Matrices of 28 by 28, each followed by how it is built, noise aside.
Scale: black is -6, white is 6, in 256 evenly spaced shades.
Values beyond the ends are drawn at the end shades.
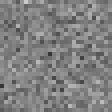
noise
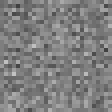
blocks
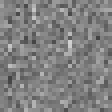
uneven columns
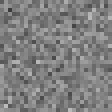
noise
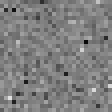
sparse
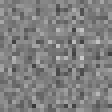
low rank
